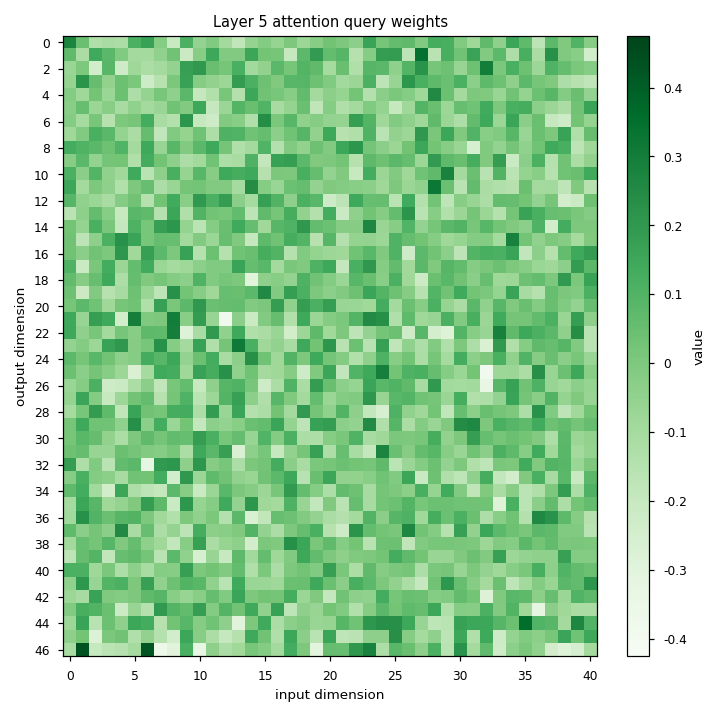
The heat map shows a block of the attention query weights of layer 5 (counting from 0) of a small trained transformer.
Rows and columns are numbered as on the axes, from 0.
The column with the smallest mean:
21
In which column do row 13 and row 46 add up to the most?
6
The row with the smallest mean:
46
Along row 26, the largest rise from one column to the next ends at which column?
33
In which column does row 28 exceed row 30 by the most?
18
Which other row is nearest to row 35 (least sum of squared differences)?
4
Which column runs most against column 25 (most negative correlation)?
10
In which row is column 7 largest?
23
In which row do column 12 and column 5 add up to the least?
45
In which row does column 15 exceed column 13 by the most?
44
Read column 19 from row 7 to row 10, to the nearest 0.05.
-0.05 0.05 0 0.05
